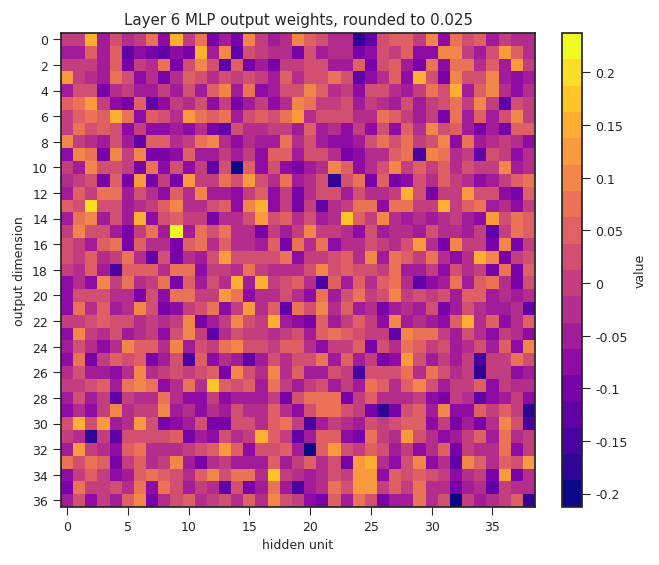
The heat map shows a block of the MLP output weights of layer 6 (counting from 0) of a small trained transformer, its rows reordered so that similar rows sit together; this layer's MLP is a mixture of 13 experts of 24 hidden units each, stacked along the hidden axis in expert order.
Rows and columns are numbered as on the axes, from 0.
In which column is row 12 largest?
28
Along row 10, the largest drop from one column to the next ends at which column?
14
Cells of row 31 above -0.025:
22
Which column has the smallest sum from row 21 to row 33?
32
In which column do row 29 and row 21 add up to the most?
21
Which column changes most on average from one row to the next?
13
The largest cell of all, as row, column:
15, 9
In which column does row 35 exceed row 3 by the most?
24
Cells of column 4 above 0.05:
6
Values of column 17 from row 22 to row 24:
0.15 -0.025 0
